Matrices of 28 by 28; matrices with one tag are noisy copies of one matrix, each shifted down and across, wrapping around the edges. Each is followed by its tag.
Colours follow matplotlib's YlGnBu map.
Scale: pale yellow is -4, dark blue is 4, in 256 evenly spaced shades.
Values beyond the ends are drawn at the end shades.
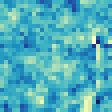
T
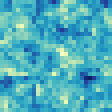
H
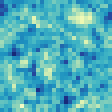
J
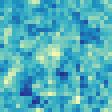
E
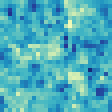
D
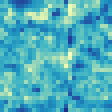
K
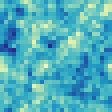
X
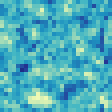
J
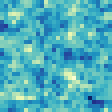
H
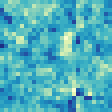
T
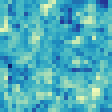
E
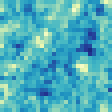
X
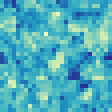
E
